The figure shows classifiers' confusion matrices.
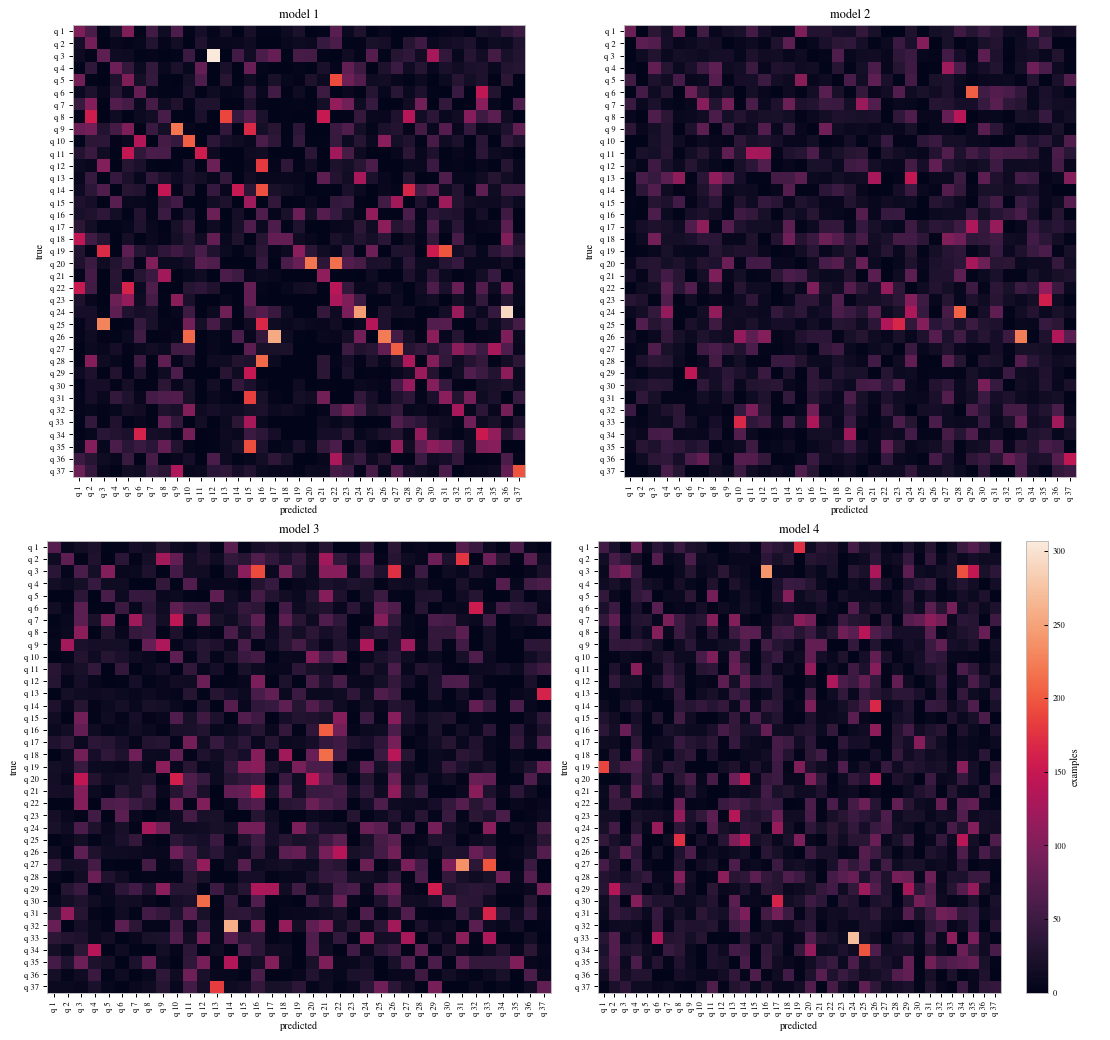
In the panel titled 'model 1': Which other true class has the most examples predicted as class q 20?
q 3
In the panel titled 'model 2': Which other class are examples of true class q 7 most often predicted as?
q 20
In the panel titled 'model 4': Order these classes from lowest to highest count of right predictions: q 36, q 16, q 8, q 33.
q 36, q 8, q 16, q 33
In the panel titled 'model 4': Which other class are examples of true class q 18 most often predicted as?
q 4
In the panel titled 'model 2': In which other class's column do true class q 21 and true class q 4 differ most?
q 27
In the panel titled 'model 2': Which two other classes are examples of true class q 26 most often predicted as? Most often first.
q 33, q 36
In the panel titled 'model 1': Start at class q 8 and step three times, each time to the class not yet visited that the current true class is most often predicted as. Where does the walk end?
q 36
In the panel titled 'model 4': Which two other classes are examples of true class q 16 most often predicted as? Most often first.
q 26, q 3
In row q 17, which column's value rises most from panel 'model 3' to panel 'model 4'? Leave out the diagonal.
q 30
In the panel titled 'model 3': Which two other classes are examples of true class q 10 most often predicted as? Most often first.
q 20, q 22
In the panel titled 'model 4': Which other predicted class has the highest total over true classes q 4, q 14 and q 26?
q 20
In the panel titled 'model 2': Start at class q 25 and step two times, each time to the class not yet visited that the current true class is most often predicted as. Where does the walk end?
q 35
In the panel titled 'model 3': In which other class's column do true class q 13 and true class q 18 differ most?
q 21
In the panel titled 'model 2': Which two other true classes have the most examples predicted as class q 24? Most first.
q 13, q 23
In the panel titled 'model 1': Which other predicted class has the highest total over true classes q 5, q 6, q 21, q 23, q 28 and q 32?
q 22
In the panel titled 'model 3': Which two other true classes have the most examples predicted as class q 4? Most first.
q 34, q 28
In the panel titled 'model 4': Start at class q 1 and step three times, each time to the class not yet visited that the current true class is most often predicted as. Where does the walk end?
q 25
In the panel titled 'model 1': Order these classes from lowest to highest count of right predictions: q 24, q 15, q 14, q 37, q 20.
q 15, q 14, q 37, q 20, q 24
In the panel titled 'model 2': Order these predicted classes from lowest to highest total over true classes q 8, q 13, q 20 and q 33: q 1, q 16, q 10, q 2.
q 1, q 2, q 16, q 10
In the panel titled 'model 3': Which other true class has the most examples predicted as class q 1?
q 32
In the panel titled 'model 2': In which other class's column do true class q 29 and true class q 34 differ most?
q 6
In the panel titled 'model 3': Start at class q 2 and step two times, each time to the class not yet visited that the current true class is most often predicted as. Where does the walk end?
q 33
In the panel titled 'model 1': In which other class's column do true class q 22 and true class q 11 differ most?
q 1
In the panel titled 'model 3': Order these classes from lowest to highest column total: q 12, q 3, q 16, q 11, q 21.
q 11, q 12, q 3, q 21, q 16
